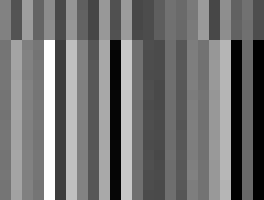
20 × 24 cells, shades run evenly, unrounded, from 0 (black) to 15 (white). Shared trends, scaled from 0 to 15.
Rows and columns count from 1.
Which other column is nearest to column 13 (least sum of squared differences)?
4
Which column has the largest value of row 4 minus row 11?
22
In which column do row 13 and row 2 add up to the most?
5
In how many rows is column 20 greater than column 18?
16
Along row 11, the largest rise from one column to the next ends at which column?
12
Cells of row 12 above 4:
20
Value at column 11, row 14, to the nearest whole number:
0
